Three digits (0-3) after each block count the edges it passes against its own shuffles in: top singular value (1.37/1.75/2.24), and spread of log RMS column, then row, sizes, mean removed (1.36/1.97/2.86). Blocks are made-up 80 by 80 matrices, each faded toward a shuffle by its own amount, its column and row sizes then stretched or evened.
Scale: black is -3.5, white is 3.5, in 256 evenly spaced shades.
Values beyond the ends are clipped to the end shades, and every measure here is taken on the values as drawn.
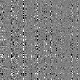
3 3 1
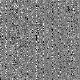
0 3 0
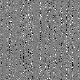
0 3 0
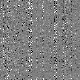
1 3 1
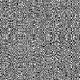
3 2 0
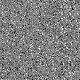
1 1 0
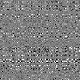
3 1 3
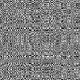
3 2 3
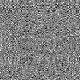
3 0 1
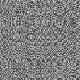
3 1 0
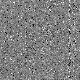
0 2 0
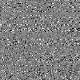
2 0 3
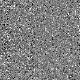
0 2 0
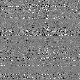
0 1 3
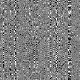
3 3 0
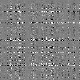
2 3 3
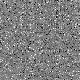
2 0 0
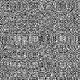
3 1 0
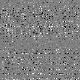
1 1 3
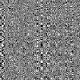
3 3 1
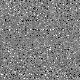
1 0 2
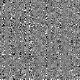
0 3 2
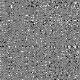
2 2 2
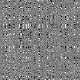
3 3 2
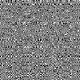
3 1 2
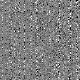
0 3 0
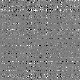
1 2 3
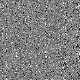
0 2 0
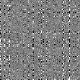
3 3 2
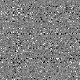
2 1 2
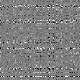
3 2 3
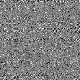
2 0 2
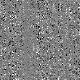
0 3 0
